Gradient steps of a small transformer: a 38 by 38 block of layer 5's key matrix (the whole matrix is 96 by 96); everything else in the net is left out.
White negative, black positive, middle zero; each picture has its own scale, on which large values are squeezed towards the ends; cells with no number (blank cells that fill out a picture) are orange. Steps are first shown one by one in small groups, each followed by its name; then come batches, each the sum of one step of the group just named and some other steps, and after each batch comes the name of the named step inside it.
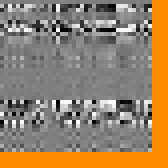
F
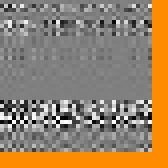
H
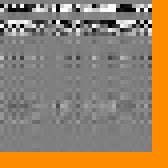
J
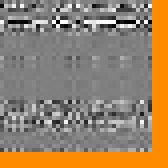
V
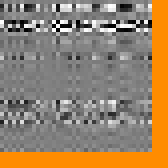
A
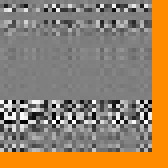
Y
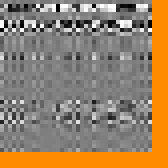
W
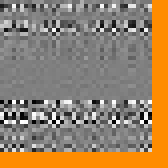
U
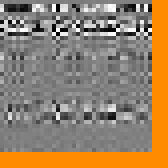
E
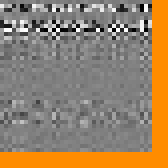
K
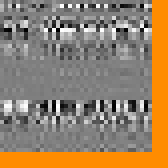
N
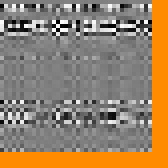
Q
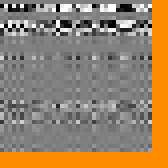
J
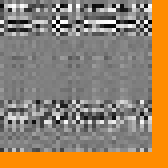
V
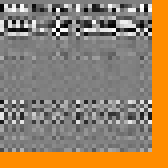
Q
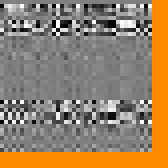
Q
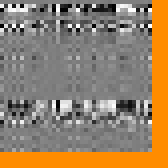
F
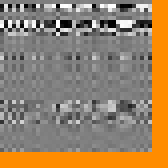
W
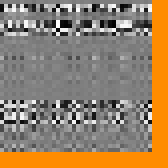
Y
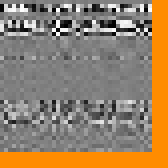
Q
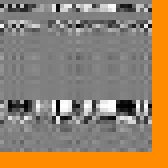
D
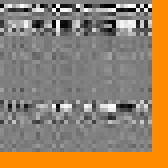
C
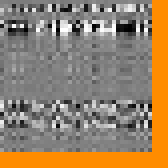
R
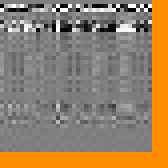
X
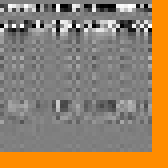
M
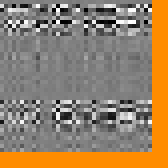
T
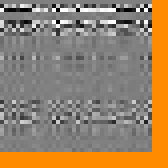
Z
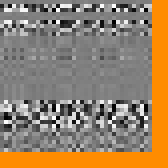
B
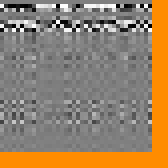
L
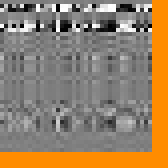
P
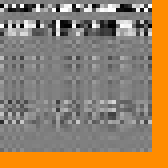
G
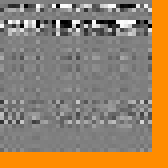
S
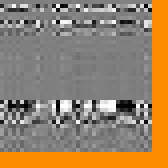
D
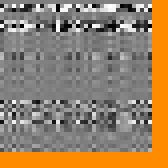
P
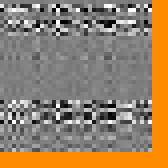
T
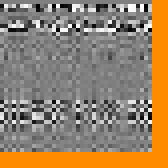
M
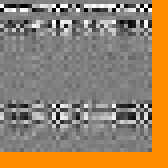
L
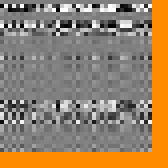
G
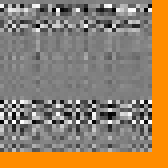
T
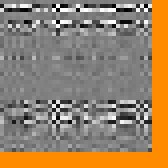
Z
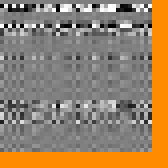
G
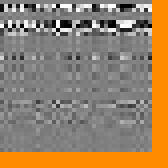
S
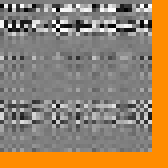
Z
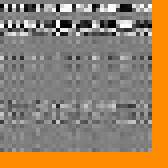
G
